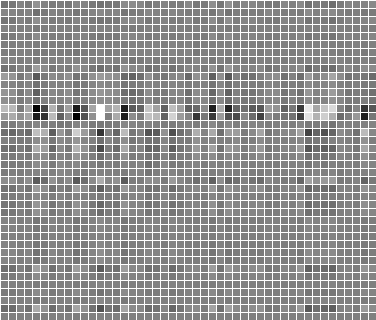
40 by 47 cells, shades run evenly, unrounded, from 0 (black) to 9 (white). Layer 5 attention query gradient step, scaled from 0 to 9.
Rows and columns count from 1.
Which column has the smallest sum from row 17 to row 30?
13
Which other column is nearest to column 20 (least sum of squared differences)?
40
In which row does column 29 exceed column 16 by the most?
15
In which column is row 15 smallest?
10
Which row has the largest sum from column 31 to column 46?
14
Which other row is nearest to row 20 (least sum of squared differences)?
18
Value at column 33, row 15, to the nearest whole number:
2
